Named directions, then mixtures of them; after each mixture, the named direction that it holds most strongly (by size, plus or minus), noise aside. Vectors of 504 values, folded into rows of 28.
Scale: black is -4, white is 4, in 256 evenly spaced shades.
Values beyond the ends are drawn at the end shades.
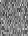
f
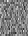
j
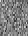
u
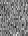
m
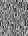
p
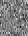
m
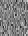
p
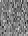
u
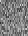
f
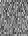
j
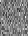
f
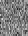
m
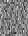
j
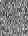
f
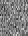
m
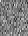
u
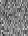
f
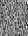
u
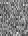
m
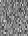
f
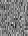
m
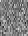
f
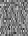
j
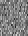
m
